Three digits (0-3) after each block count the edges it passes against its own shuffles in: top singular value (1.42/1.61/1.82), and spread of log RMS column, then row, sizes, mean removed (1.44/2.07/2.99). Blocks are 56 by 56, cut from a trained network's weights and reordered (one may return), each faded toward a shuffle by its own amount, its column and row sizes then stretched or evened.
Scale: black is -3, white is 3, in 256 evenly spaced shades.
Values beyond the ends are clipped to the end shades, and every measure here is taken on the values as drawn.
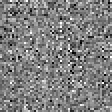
1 1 1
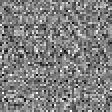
3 1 1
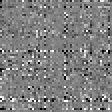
2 2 3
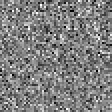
1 0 0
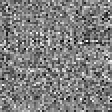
1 0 1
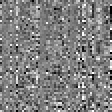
3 3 1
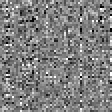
2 2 1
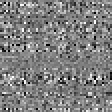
3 1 3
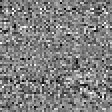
1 0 2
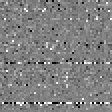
3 0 2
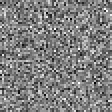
2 0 0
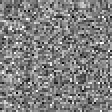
2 0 1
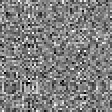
3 2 0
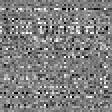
3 1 3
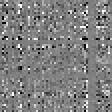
1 3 3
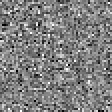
1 1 1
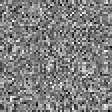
3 1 0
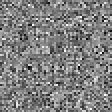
3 0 2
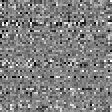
3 1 3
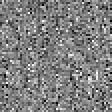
0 2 0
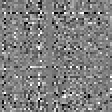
2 3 2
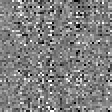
0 2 2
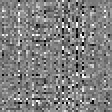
3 3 1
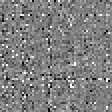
0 2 1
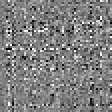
2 2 2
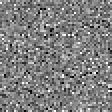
0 0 1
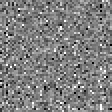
1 1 0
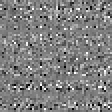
0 2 3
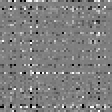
1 2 3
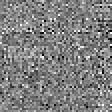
2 1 1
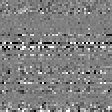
2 0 3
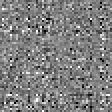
0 2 2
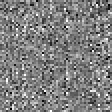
2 2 0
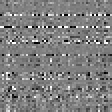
3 1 3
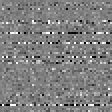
2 0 3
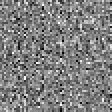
2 2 0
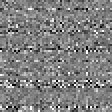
3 1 3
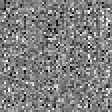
0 2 1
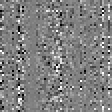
0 3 1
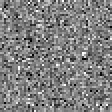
0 1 1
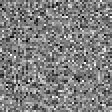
1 0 0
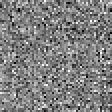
1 1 0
